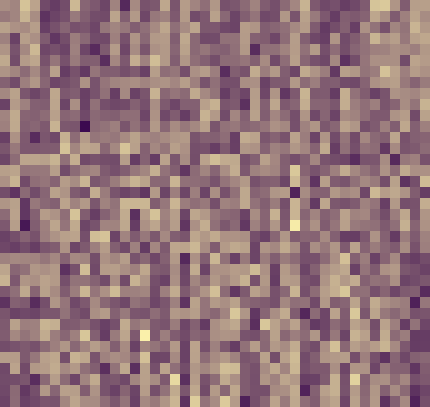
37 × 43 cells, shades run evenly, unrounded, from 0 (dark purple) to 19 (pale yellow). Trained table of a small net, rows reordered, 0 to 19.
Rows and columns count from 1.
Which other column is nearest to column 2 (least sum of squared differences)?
37
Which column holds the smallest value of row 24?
19
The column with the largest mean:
30
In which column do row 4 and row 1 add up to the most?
38
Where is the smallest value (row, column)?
12, 9
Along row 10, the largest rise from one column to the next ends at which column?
26
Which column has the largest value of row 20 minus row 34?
16
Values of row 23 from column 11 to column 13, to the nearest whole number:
12 7 5
